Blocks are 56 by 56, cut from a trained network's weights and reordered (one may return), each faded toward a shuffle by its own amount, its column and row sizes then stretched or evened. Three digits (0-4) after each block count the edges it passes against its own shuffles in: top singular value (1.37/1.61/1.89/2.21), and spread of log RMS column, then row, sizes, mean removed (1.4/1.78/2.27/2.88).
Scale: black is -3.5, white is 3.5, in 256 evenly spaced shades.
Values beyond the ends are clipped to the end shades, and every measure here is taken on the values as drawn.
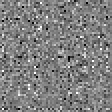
1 3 1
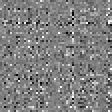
2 3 3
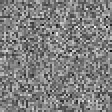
2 0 2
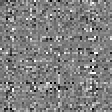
0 3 4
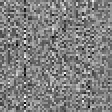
0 4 0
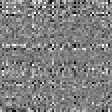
4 3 4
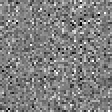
3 3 1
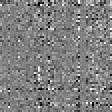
1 4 3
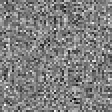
2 2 0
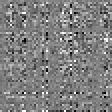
1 4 4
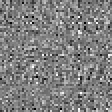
0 3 3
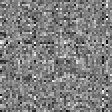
3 3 2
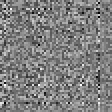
1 4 3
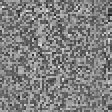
0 3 2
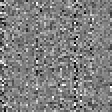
1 4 0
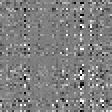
3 4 4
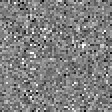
0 1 1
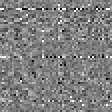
3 1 3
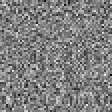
3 0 0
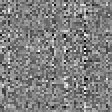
1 4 3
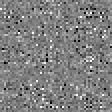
2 0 3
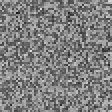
0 1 0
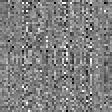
3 4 0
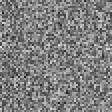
1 0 1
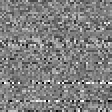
2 0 4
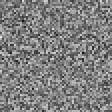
1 0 1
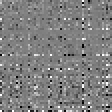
2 4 4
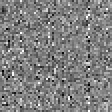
0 3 0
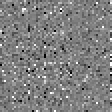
1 2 1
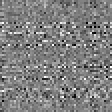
3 2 4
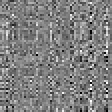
4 4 2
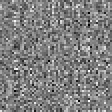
3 2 1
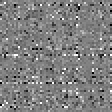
2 3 3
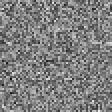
1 0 2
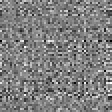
4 2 4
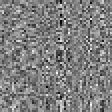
4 3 0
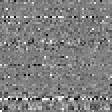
3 0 4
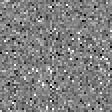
1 0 0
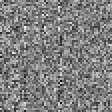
2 3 0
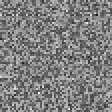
0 1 3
